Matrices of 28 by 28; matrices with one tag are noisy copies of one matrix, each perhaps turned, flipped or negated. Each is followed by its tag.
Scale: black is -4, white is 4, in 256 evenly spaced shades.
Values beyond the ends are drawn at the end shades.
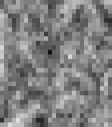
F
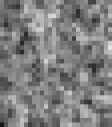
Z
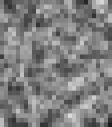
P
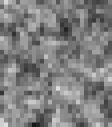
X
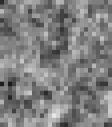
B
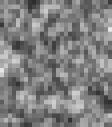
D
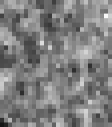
X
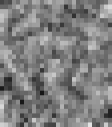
P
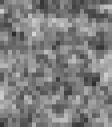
D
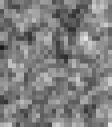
Z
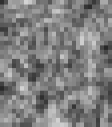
D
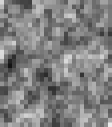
B
